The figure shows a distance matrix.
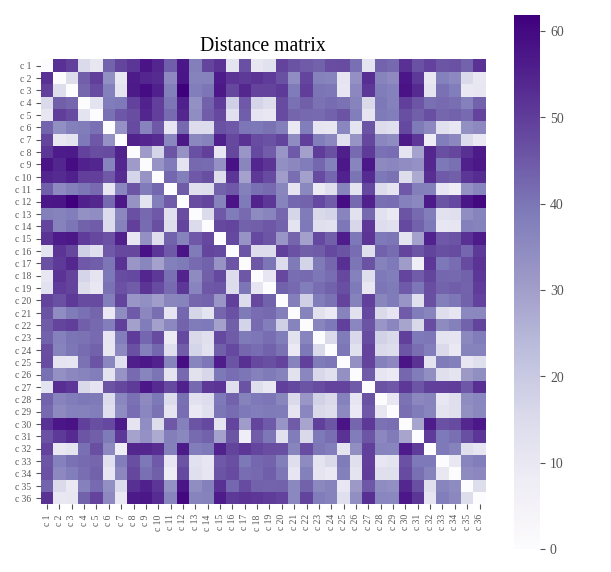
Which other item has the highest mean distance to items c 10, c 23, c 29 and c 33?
c 27
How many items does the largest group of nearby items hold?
12
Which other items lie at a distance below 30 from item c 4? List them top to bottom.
c 1, c 5, c 16, c 18, c 19, c 27
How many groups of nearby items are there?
6
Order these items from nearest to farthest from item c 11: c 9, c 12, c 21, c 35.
c 21, c 35, c 9, c 12
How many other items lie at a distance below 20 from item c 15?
3
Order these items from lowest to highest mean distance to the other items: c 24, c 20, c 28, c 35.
c 28, c 24, c 35, c 20
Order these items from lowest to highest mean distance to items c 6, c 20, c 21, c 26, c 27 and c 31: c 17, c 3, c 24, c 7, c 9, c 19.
c 24, c 17, c 19, c 9, c 7, c 3
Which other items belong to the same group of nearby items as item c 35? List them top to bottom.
c 2, c 3, c 7, c 25, c 32, c 36
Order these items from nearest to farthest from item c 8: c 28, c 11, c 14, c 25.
c 28, c 11, c 14, c 25
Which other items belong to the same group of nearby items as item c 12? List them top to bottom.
c 9
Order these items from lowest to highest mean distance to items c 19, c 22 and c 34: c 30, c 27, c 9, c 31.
c 31, c 27, c 30, c 9
